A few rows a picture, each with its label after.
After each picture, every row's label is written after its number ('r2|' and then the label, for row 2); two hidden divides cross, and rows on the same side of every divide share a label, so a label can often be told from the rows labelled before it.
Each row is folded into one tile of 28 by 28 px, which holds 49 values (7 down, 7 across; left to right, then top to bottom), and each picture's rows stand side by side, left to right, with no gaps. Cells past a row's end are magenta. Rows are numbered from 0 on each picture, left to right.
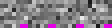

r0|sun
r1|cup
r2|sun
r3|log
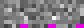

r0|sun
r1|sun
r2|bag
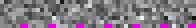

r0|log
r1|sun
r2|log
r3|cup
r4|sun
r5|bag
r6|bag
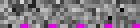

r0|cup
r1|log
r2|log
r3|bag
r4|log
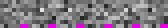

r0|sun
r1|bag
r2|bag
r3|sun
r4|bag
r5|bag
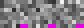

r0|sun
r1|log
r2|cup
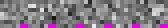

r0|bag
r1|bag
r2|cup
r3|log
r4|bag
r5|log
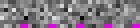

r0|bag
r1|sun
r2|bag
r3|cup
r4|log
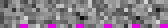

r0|sun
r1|log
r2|bag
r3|cup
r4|bag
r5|cup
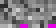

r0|log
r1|bag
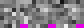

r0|sun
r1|log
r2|log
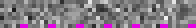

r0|sun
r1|sun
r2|log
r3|cup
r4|sun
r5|sun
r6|cup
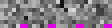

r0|bag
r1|bag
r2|log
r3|cup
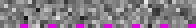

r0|bag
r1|log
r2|bag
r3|sun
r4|sun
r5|cup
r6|cup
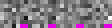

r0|bag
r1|bag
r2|bag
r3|sun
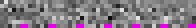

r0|cup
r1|sun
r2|bag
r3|bag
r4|sun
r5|sun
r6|bag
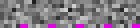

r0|sun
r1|log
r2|sun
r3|bag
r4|bag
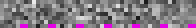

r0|bag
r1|cup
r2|sun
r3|bag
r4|bag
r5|log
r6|log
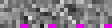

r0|bag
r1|bag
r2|cup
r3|bag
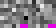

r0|bag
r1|log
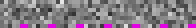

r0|cup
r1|cup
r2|cup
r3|sun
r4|sun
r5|log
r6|bag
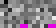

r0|log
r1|sun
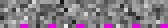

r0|sun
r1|cup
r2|log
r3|bag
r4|bag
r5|cup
